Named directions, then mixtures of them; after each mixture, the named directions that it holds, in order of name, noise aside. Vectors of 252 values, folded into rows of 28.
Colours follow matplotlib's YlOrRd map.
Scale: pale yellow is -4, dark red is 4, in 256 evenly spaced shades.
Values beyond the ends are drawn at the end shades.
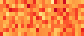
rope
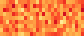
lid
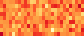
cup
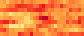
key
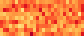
key, lid.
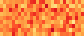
cup, rope.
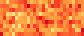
cup, key, rope.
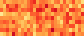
cup, key, rope.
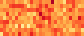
cup, key, rope.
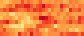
key.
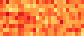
key, lid, rope.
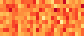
cup, lid, rope.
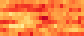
key.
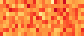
rope.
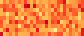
cup, lid, rope.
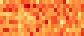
key, lid, rope.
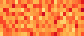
lid, rope.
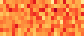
cup, rope.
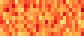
lid.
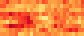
key.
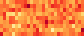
cup, key, rope.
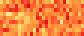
key, lid, rope.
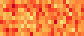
cup, key, lid.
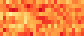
key, rope.
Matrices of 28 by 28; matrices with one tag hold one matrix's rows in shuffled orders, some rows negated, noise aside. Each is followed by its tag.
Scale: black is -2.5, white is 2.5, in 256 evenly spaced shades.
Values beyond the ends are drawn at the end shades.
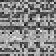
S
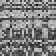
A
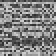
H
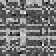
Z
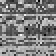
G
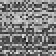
A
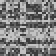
Z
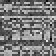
H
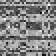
Z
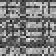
Z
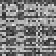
G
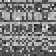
A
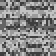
Z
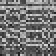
Z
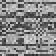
G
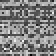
S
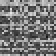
S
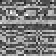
G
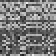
Z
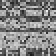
Z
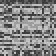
H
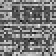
H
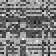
Z
